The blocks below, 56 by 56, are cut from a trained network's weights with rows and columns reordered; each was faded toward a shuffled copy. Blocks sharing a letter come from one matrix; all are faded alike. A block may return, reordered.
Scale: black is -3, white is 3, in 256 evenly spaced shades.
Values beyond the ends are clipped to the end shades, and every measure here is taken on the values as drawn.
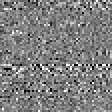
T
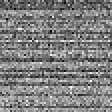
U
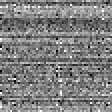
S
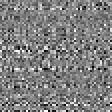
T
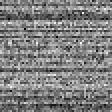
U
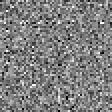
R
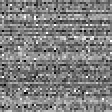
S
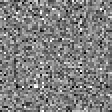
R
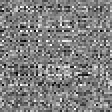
T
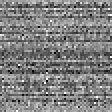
S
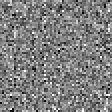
R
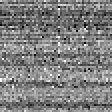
S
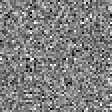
R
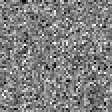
R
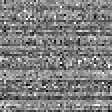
S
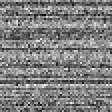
U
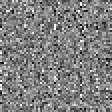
R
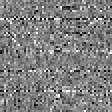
T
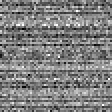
U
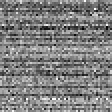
U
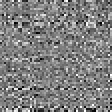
T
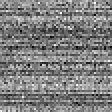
U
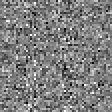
R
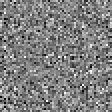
R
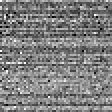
S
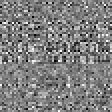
T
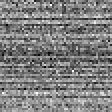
U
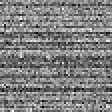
U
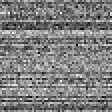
U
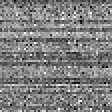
S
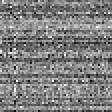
S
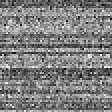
U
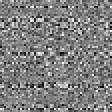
T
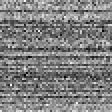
U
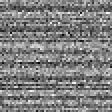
U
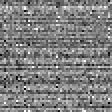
S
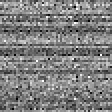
S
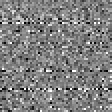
T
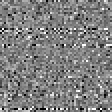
T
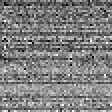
S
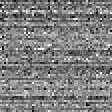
S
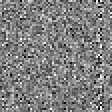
R
